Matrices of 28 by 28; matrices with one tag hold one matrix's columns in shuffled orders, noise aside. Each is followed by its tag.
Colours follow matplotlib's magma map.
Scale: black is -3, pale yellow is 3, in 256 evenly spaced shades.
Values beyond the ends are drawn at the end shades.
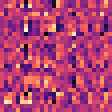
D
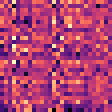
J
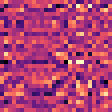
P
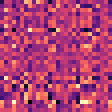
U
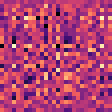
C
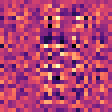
C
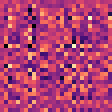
C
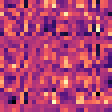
D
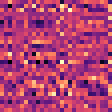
P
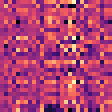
J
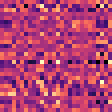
P
